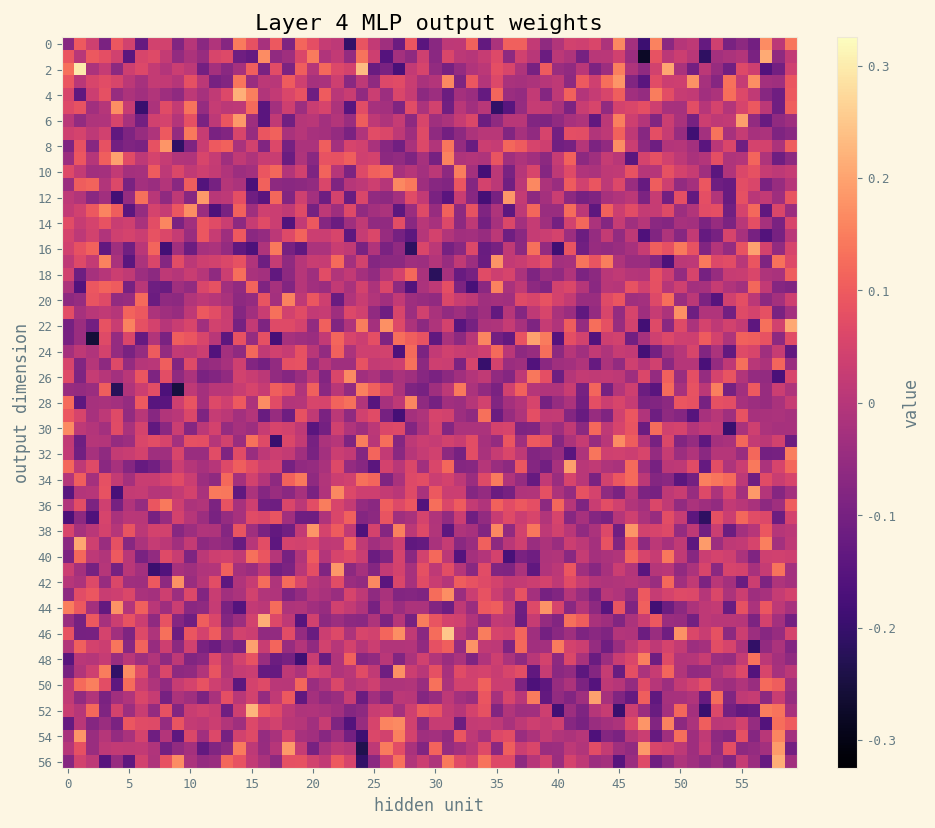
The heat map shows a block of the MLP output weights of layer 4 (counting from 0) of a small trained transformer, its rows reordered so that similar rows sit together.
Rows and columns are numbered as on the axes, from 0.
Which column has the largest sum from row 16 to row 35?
56
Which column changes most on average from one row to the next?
16
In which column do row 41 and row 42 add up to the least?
8
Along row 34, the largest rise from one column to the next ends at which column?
52
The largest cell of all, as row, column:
2, 1
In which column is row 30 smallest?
54
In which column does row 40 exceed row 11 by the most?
15
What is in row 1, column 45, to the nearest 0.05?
0.05
